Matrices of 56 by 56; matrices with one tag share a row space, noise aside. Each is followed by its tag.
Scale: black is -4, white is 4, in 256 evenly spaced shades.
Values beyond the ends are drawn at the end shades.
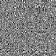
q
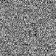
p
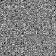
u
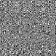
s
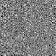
u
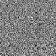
q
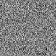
q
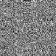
p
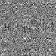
p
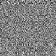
q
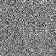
q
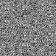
p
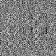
q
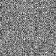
q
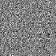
s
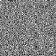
q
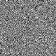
q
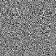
s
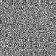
q
